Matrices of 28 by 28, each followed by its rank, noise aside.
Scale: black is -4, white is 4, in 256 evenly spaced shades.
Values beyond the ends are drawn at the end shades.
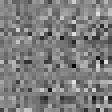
four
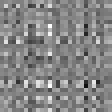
two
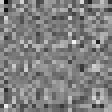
four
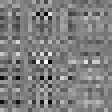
two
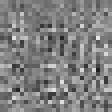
four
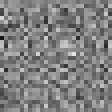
four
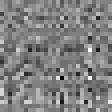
four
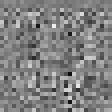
four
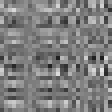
two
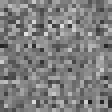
eight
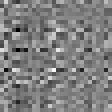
three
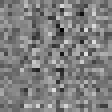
six
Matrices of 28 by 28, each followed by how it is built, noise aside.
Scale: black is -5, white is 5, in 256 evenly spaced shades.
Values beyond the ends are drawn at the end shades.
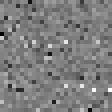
sparse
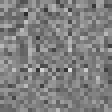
low rank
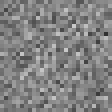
Hankel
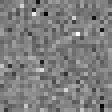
sparse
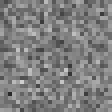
blocks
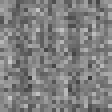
blocks
